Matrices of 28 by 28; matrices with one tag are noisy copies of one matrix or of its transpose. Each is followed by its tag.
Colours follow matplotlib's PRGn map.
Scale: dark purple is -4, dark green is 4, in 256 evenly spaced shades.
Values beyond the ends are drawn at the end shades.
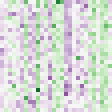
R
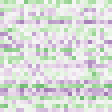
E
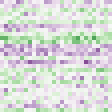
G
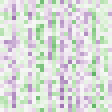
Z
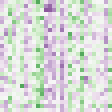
G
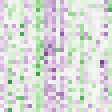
G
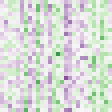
R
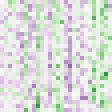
R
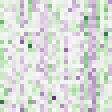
E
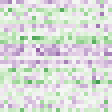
G
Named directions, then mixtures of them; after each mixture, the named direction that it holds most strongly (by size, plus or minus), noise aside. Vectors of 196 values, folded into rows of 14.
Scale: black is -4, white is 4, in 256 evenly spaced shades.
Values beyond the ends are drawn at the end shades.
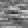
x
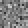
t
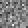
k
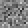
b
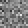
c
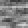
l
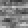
l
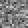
k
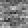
x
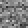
k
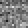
k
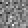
k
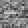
x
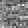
t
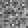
k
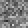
b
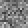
b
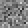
b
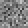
b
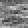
x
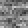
l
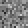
t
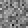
k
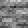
l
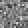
t
